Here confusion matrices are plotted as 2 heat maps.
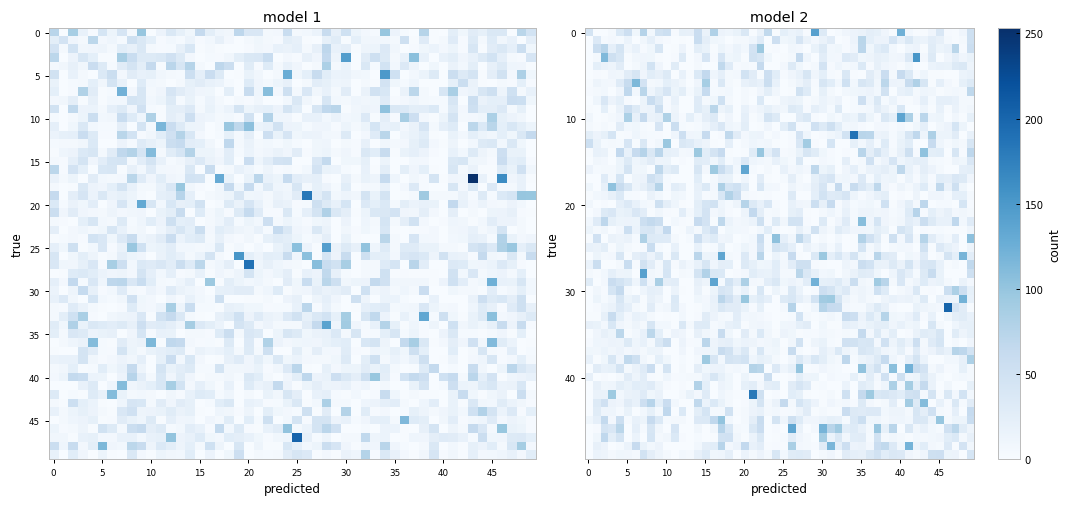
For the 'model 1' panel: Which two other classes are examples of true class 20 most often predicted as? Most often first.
9, 41
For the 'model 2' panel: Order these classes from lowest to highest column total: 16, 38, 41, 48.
48, 16, 38, 41
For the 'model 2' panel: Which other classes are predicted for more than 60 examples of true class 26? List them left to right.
14, 17, 22, 30, 37, 48
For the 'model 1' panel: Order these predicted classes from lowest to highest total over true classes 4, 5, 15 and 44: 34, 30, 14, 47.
47, 30, 14, 34
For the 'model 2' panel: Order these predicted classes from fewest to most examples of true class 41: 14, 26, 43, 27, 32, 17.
32, 17, 26, 27, 43, 14
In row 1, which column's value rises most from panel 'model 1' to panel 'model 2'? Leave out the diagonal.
35
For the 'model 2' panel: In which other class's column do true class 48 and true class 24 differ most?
31
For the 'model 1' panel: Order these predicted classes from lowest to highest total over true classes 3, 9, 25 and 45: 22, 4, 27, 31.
31, 4, 27, 22
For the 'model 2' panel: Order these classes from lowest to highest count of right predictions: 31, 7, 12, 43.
12, 7, 31, 43
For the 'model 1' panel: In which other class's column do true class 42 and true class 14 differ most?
10
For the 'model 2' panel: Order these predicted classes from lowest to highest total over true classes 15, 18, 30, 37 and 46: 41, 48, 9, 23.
23, 41, 9, 48
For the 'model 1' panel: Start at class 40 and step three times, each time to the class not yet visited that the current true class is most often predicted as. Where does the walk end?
12
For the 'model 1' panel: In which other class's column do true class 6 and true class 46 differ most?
24
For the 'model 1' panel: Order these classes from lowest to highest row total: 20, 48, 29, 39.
39, 20, 48, 29
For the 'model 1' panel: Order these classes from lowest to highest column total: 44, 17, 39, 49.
39, 49, 17, 44
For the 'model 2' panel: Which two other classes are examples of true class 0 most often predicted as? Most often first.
29, 40
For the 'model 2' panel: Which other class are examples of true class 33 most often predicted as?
38
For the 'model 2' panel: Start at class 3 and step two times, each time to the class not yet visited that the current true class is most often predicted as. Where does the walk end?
21
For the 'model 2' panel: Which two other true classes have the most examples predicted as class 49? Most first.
24, 38
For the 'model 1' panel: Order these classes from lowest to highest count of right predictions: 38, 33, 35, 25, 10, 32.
32, 35, 38, 33, 10, 25
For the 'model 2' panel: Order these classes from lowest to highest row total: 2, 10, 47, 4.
4, 47, 2, 10
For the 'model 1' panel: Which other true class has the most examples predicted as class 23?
41
